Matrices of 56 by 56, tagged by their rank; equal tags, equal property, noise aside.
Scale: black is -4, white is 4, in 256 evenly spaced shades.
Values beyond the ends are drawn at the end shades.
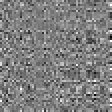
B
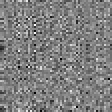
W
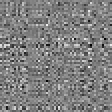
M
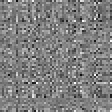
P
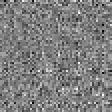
M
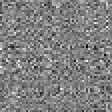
W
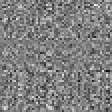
M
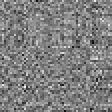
W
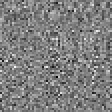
W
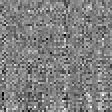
B
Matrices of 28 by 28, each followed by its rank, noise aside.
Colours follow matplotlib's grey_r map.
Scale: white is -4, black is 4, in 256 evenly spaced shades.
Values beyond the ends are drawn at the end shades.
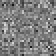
five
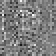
four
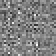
five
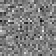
six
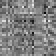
three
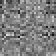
three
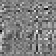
three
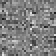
four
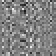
four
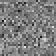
six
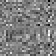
four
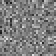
five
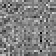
six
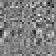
three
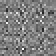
three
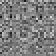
four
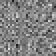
five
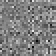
five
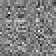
four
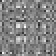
three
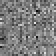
five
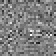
four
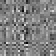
three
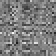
five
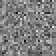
five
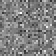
five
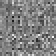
five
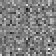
six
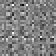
three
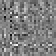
four
